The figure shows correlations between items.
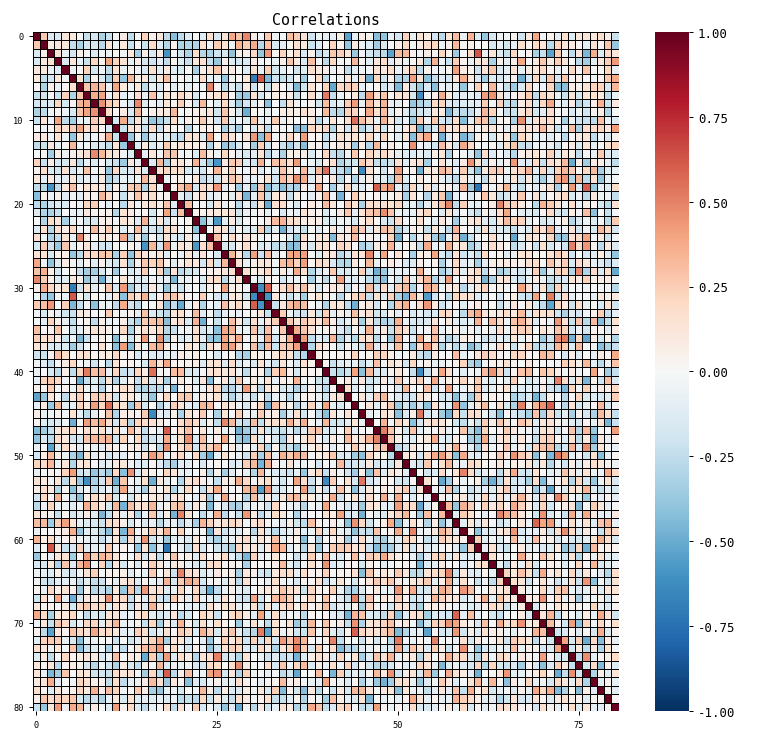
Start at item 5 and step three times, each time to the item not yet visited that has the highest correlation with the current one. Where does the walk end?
44
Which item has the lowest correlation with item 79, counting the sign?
46
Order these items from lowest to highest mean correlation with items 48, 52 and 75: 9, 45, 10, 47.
10, 9, 45, 47
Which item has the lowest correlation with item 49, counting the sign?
2
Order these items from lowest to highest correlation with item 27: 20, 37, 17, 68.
20, 68, 17, 37
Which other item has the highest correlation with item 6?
24
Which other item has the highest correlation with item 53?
45
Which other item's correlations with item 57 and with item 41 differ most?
76
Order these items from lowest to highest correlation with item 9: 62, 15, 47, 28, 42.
42, 28, 15, 47, 62
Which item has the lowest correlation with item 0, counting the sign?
43
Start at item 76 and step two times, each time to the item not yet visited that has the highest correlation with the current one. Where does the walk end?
47
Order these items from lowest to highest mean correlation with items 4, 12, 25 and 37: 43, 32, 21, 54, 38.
38, 43, 21, 32, 54
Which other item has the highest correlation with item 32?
30
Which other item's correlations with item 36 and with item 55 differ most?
70
